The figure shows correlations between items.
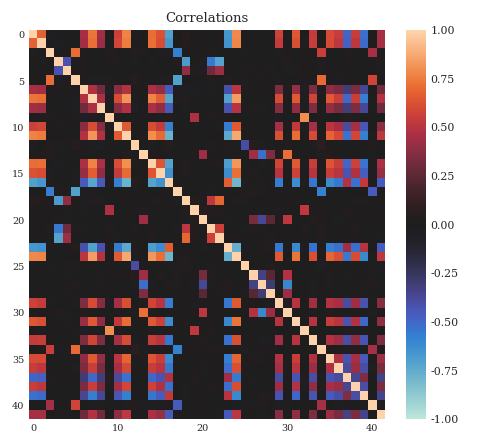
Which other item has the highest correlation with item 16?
23
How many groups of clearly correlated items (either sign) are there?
6
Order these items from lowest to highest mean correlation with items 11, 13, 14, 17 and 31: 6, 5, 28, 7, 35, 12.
5, 12, 28, 6, 35, 7
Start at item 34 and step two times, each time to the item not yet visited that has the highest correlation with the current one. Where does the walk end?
2
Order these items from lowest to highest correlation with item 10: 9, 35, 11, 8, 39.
39, 9, 8, 35, 11
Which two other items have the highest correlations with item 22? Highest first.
18, 21
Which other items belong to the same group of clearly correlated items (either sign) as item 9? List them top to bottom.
19, 32
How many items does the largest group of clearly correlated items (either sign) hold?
21
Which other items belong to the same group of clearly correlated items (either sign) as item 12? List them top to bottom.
25
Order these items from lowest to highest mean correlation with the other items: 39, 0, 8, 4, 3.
39, 3, 4, 8, 0
